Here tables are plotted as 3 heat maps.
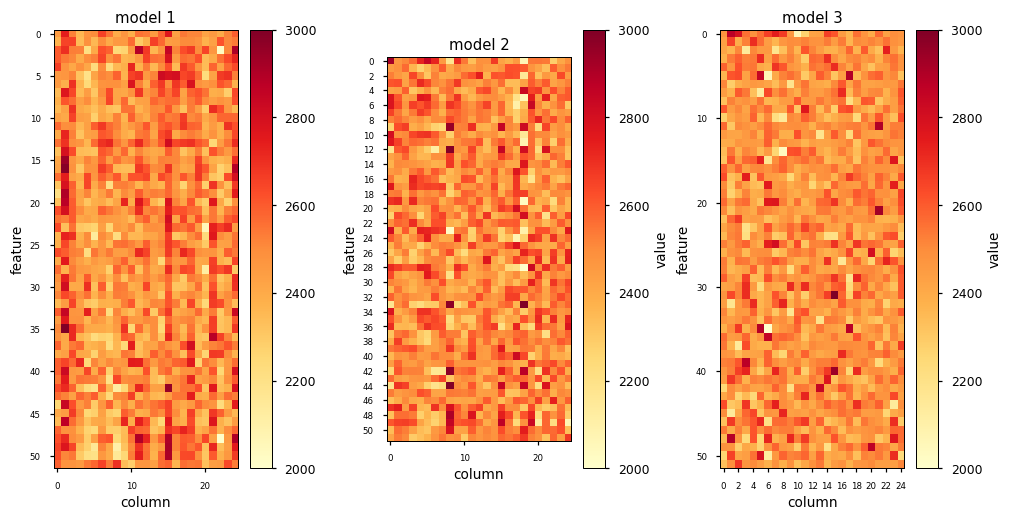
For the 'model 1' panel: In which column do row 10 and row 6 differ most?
18
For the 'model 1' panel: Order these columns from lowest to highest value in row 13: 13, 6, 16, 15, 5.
13, 5, 16, 6, 15
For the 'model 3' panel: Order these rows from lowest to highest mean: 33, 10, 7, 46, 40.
10, 33, 7, 46, 40
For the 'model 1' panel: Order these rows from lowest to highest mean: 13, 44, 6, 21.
44, 6, 21, 13
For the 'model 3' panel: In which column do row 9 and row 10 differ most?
0
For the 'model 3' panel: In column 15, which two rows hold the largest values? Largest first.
31, 40
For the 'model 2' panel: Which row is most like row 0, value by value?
10
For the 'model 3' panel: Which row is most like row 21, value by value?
11
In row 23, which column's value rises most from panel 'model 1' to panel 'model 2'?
20
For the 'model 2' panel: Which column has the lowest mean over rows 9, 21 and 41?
0
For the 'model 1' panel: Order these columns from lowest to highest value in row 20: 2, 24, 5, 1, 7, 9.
7, 5, 24, 2, 9, 1
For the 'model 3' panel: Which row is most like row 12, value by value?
34
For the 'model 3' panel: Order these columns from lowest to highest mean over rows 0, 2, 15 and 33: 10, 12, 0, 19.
10, 0, 12, 19
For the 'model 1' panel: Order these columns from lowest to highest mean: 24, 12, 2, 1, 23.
23, 12, 2, 24, 1
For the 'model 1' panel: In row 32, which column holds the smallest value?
20
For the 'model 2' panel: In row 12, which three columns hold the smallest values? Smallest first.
6, 0, 20
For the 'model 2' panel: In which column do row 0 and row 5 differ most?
8
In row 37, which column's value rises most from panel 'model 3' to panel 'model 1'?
2
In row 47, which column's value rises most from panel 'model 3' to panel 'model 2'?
1
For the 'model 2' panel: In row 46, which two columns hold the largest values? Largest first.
22, 20
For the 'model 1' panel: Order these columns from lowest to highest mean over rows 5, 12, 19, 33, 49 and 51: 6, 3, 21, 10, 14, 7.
3, 10, 7, 21, 6, 14
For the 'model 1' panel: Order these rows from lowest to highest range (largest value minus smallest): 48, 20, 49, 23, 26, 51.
51, 26, 20, 23, 49, 48
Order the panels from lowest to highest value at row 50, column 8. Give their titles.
model 1, model 3, model 2
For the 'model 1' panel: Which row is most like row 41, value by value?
43
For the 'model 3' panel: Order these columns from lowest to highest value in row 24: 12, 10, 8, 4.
8, 10, 4, 12
